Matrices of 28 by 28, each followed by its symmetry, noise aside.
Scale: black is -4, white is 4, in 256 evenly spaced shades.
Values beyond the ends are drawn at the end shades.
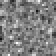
antisymmetric.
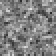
same after a half turn.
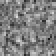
no symmetry.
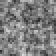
antisymmetric.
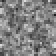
same after a half turn.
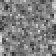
same after a half turn.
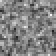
no symmetry.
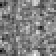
mirrored top to bottom.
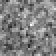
symmetric across the other diagonal.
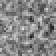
mirrored top to bottom.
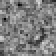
symmetric.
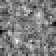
same after a half turn.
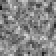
no symmetry.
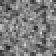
mirrored top to bottom.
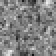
same after a half turn.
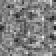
mirrored top to bottom.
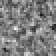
antisymmetric.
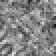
symmetric across the other diagonal.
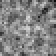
symmetric across the other diagonal.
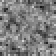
same after a half turn.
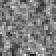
same after a half turn.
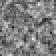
no symmetry.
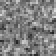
no symmetry.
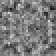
mirrored top to bottom.
